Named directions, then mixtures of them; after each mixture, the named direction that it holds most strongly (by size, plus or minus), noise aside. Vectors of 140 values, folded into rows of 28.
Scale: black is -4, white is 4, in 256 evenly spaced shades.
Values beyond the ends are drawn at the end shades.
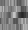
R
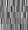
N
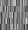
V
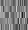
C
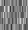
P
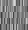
V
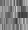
R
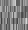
V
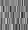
C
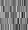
C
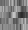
R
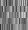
C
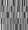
N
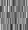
N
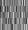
C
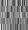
N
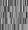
N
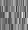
C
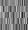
C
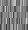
V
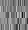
C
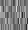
C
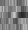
R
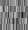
V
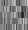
R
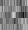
R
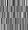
N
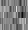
R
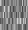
P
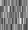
P
